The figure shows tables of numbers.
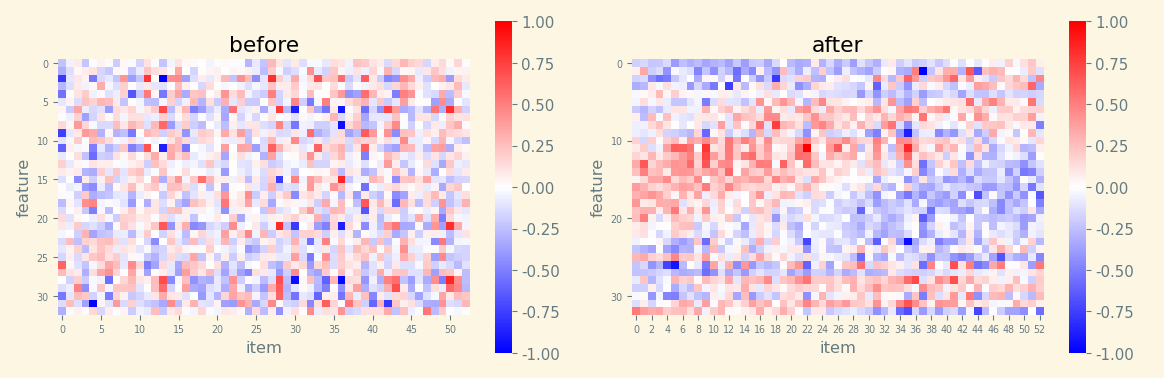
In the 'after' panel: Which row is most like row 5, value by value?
8
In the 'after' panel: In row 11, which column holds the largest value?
22
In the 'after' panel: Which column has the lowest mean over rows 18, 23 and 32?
35
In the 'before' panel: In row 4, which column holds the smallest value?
9
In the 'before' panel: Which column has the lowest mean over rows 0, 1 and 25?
0
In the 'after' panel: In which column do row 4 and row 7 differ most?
37
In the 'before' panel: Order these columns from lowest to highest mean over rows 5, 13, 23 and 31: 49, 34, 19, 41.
19, 41, 49, 34
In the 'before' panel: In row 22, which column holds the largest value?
24
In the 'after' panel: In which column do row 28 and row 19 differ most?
41
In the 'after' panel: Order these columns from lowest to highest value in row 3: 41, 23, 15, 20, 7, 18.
7, 41, 20, 15, 23, 18
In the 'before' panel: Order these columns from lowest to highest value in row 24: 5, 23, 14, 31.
31, 23, 14, 5
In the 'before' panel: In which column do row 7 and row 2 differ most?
13
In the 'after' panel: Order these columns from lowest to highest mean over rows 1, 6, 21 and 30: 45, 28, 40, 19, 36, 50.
50, 28, 45, 19, 40, 36
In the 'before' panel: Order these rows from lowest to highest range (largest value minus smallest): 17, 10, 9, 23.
10, 17, 23, 9
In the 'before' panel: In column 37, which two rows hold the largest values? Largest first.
31, 30
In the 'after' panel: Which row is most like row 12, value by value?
10
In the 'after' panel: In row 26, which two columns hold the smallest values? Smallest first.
5, 4
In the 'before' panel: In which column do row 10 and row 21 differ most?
30
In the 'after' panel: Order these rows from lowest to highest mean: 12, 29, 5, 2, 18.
18, 2, 5, 29, 12
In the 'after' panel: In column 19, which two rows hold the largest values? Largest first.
13, 5
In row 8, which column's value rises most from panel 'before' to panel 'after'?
18
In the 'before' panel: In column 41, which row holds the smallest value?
6
